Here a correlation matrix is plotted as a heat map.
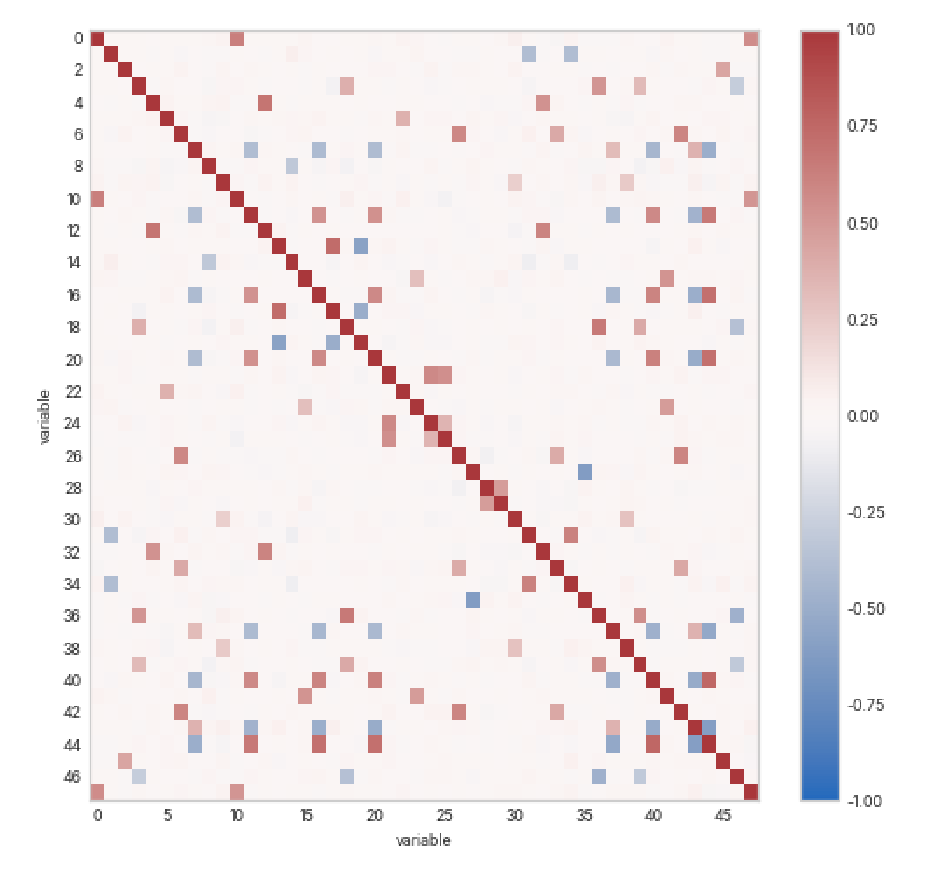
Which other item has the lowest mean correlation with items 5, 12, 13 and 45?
19
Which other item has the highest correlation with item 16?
44
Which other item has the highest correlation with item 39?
36
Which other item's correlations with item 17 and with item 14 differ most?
13
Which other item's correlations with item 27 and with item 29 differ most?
35
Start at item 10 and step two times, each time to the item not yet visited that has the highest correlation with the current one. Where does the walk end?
47
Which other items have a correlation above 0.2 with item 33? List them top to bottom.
6, 26, 42
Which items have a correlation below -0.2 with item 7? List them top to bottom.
11, 16, 20, 40, 44
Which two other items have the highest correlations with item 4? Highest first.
12, 32
